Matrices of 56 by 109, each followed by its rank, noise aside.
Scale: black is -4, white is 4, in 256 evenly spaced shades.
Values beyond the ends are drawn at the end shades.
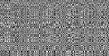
five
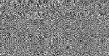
eight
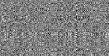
seven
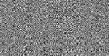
seven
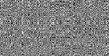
seven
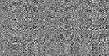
five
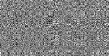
seven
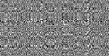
seven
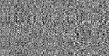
seven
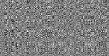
eight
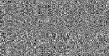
eight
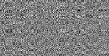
five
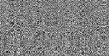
eight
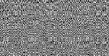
six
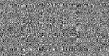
six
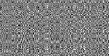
five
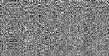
eight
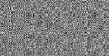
eight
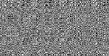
eight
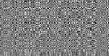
five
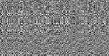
six
